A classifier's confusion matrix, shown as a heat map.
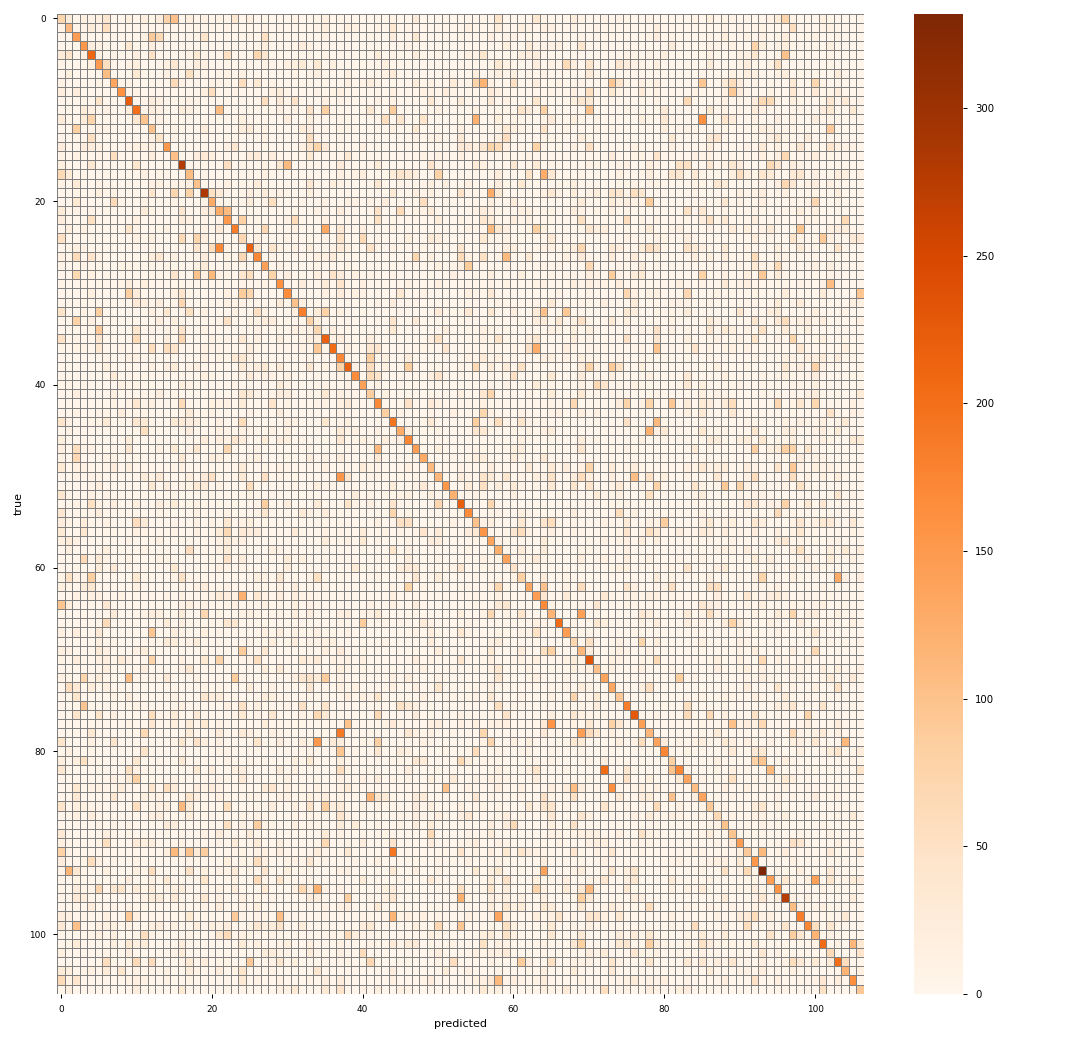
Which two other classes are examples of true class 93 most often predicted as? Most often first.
64, 1
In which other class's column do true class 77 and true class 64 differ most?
65
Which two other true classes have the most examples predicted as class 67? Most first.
32, 5
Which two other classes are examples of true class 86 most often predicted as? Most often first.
16, 35
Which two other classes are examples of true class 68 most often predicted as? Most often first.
77, 70
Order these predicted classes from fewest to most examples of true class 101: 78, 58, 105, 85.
58, 85, 78, 105
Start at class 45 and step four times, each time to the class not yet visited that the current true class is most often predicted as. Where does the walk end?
57
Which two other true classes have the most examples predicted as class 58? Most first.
98, 105
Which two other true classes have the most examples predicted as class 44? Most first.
91, 98
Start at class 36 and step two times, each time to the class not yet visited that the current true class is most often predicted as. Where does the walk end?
24
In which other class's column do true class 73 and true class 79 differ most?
34
